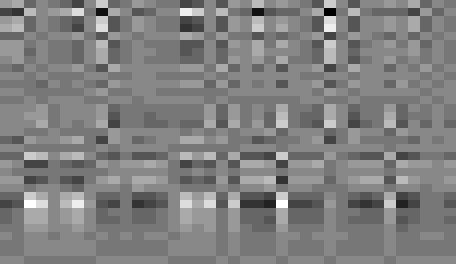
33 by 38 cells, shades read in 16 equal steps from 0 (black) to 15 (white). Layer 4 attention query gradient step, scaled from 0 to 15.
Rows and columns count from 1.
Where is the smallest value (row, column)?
2, 28
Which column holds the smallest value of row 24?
7
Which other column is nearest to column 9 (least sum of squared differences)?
22
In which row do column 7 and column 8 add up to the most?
26
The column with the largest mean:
24
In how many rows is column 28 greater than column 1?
18
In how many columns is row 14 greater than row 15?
6
